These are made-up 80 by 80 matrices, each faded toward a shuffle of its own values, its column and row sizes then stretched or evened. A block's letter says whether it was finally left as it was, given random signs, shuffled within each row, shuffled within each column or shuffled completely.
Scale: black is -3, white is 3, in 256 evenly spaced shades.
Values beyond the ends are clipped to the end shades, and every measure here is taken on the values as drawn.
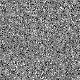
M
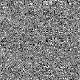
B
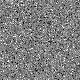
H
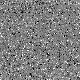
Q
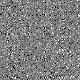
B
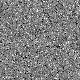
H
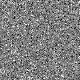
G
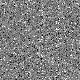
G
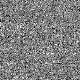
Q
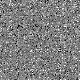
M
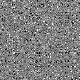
B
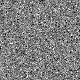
H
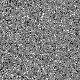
G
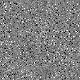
B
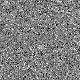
Q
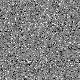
Q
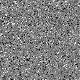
Q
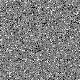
Q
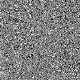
B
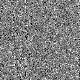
G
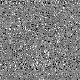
B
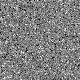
H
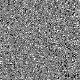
G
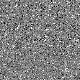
Q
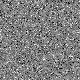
H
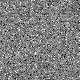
H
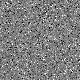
H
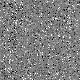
G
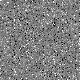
G
